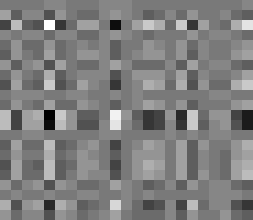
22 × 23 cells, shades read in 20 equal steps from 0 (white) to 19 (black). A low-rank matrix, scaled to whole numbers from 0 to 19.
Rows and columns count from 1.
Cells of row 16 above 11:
2
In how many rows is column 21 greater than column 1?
6
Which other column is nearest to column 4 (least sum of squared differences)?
3
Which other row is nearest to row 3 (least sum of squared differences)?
9
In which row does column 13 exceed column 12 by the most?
12
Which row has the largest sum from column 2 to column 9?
13
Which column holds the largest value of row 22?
5
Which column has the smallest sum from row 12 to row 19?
11
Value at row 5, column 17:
8
